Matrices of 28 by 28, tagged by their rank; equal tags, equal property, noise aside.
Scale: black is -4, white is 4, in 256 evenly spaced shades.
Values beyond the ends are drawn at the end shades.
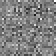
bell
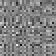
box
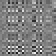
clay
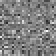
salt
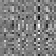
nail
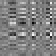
clay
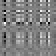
clay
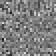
bell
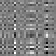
clay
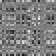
nail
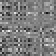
box
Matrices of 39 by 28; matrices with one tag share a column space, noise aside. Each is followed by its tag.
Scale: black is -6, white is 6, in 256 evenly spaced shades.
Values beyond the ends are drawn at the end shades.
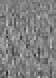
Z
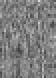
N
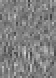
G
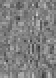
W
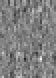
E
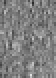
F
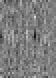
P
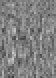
Z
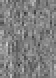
F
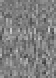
Z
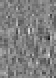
Z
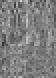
P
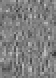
G
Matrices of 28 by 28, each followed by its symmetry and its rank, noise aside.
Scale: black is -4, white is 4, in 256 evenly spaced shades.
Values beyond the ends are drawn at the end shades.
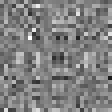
no symmetry, rank five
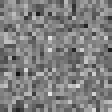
no symmetry, rank five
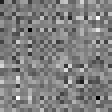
symmetric, rank four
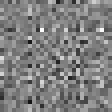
antisymmetric, rank four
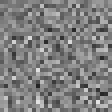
no symmetry, rank six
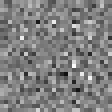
antisymmetric, rank four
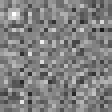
symmetric, rank four
